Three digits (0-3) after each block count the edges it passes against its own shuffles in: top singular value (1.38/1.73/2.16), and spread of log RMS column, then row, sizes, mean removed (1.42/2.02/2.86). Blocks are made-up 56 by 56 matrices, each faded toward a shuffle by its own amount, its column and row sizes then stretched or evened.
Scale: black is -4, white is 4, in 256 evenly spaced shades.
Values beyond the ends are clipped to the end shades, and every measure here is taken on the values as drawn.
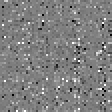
1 2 1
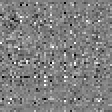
1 2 2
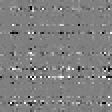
2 2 3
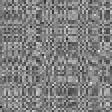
3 2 1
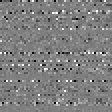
1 0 3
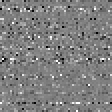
0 0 3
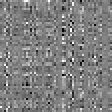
3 3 1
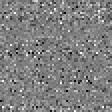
1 0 2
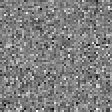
1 1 1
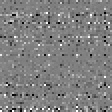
1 1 3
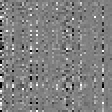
3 3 1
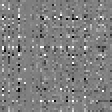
2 3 2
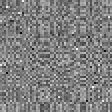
3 0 0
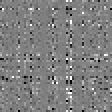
2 3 2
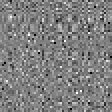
3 1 0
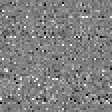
1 0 2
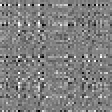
3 2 3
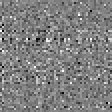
2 1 2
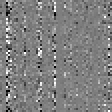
1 3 0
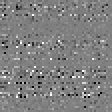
1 1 3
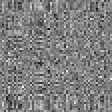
3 2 0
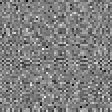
3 0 1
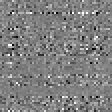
0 1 3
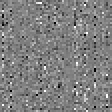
1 2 0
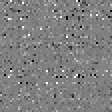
1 1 2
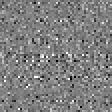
2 0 2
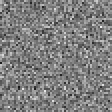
1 0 0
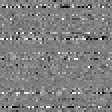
1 0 3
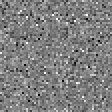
1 0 0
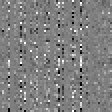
2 3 0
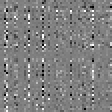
3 3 2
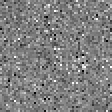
0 1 0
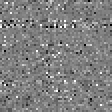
1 1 2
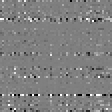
3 1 3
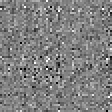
0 2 2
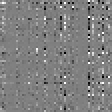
2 3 2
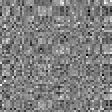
3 2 0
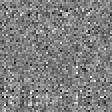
2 1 1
